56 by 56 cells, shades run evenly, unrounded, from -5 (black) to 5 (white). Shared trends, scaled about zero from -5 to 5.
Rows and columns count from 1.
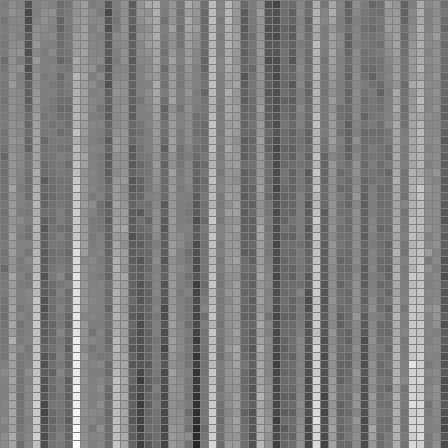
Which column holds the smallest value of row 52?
25
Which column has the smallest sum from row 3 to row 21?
35
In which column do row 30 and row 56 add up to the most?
10
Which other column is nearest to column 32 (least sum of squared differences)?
46
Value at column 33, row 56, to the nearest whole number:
2
